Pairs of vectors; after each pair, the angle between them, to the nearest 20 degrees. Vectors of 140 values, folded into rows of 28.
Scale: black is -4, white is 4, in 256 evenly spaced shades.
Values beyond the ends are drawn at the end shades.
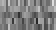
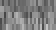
120 degrees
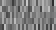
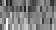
80 degrees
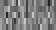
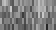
100 degrees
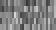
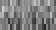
120 degrees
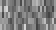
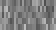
20 degrees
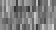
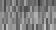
60 degrees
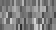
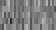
100 degrees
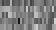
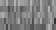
120 degrees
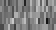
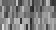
100 degrees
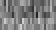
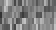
80 degrees
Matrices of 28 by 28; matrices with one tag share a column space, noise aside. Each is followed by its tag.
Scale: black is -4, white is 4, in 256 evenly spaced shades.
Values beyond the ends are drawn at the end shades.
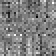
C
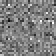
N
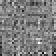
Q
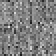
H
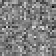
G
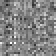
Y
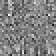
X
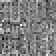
H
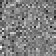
G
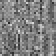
H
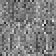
H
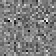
N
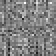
C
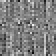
H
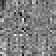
C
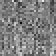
H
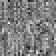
H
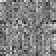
H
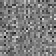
G
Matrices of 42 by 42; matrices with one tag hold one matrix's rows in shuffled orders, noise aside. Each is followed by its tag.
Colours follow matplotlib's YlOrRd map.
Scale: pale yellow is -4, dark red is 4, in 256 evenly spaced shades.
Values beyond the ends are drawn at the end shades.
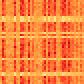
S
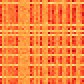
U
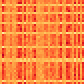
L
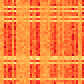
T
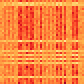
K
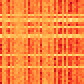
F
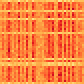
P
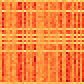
L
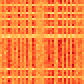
P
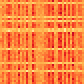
P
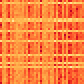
F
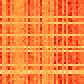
F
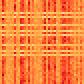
S
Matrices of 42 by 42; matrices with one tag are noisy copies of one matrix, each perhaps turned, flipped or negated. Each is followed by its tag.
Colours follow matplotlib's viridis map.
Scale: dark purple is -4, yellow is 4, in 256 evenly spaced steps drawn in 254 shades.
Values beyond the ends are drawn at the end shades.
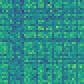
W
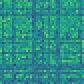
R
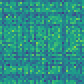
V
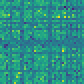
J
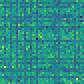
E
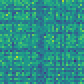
J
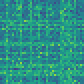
W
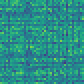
E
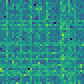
W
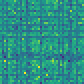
E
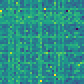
W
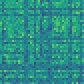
R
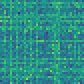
E
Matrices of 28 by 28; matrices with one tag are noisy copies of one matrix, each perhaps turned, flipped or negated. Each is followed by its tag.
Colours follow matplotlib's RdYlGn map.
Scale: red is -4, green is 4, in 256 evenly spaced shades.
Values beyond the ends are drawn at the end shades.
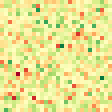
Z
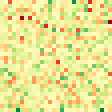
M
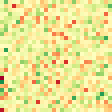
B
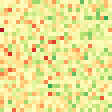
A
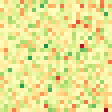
B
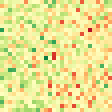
A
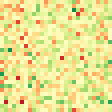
M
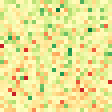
A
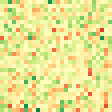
M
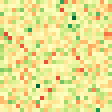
Z
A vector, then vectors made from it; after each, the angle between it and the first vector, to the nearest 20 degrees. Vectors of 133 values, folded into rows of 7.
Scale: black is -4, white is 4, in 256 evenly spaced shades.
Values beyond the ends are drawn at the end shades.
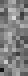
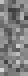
140 degrees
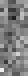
160 degrees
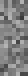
60 degrees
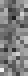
160 degrees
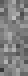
20 degrees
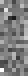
120 degrees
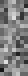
20 degrees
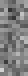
160 degrees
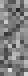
120 degrees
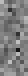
120 degrees
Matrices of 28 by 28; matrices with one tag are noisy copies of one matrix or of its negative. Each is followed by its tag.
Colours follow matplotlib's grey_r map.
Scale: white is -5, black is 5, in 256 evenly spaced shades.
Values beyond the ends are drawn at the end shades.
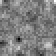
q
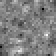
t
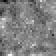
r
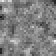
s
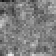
r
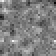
s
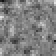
s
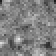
q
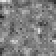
s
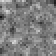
s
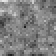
r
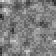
s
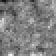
r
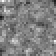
s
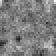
q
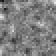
s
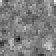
q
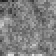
r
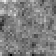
r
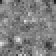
q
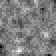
t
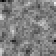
s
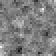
t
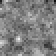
q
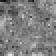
r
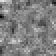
s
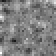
s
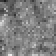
r
